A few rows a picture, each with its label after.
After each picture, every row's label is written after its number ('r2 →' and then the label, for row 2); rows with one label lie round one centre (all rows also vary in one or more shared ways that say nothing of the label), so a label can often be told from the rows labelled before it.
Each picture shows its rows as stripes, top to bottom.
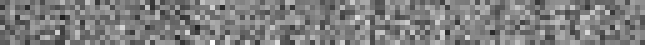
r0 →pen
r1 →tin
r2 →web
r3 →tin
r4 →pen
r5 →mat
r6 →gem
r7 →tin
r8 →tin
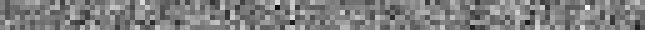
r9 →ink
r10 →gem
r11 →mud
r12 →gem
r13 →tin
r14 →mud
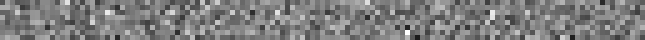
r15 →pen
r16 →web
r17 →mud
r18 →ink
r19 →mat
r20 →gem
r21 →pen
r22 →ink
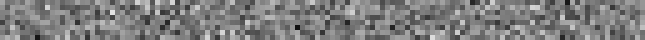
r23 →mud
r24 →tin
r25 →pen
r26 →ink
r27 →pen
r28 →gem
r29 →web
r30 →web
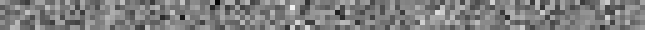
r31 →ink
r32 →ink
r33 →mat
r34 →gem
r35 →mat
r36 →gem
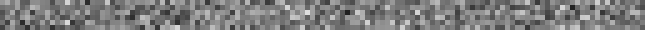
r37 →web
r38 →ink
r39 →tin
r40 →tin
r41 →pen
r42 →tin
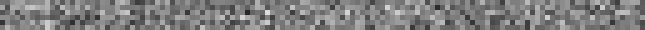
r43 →ink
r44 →ink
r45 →tin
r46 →web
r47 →tin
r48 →pen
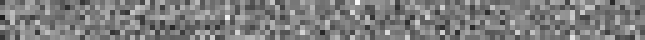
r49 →tin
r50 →mud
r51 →mud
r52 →tin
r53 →mat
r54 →ink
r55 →tin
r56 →pen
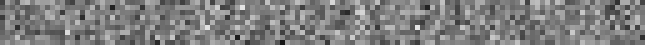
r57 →tin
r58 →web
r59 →tin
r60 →pen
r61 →pen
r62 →web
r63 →tin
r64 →mud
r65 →tin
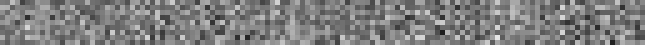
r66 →mud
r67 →ink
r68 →mud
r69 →ink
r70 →web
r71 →mud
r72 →ink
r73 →mud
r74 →gem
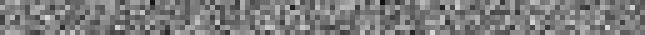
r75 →mud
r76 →ink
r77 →mat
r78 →tin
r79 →tin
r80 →gem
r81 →web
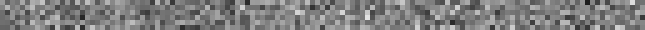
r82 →ink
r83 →web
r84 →mat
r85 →pen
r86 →ink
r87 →mat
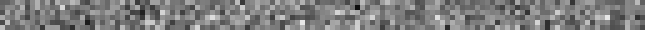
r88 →ink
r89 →mat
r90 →tin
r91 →web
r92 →tin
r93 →tin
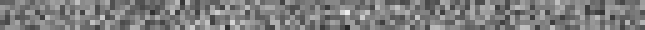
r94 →gem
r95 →gem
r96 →pen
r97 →web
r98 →mat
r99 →web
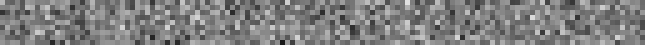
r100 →pen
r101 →web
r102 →tin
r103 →tin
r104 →pen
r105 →ink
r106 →ink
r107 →mat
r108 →tin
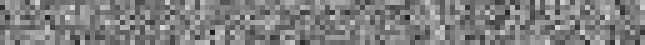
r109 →ink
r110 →gem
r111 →web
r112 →gem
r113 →mat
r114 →tin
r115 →web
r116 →web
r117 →web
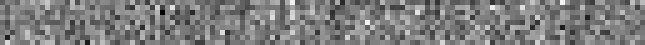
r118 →ink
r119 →mud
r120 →ink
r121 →ink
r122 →pen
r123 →web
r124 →pen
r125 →mat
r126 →web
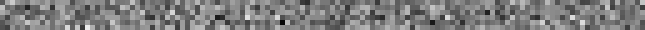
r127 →web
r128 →web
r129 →pen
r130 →mat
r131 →pen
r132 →pen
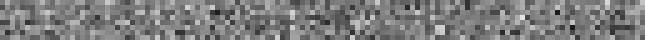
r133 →gem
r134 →gem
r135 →ink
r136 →web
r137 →tin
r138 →web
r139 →mat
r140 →mud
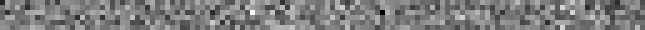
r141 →tin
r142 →ink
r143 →mat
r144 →web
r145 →tin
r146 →ink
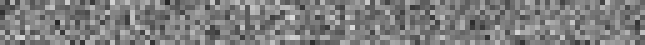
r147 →pen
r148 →pen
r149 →mat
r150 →pen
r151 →mud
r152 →mud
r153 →gem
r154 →ink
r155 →pen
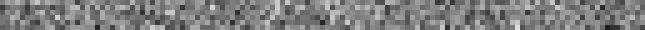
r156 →ink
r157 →tin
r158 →mud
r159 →gem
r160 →tin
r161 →tin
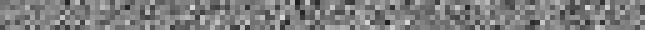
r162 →gem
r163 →gem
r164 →web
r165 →web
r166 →pen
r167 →tin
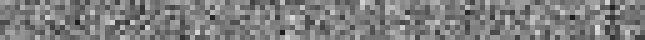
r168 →web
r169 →tin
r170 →gem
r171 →ink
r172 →mat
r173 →tin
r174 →tin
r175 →ink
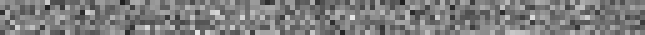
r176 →mud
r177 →gem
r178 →pen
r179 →pen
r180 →ink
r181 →mud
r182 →tin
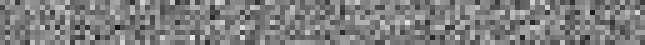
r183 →pen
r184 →mat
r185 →ink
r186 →gem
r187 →pen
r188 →web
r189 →gem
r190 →pen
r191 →ink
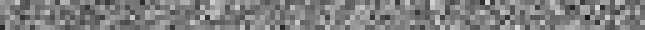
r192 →web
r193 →web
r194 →tin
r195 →pen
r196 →mat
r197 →tin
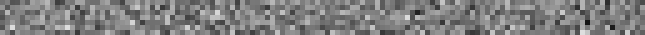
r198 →mud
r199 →mud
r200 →pen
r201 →pen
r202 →ink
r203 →web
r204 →mud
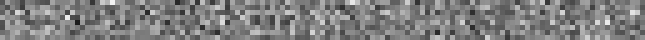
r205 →pen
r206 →web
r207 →ink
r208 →web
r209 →web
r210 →mud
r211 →ink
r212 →web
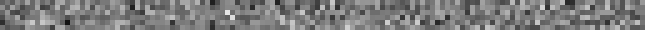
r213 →gem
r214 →gem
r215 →tin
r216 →mud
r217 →ink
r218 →mat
